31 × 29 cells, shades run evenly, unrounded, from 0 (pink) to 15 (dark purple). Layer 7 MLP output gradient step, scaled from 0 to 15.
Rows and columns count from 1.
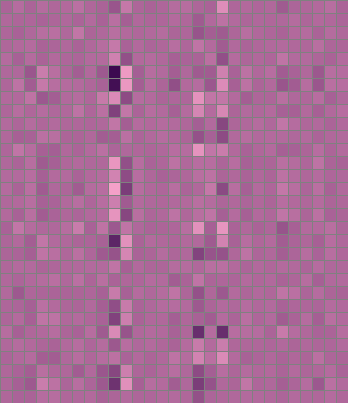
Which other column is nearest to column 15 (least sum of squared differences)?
27
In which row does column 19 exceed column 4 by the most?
26
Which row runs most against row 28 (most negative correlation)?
11
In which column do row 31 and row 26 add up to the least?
10
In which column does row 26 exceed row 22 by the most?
17
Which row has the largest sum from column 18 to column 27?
20
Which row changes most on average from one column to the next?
7
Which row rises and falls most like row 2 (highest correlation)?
21
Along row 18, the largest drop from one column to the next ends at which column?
19
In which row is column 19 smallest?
18
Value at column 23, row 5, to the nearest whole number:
6
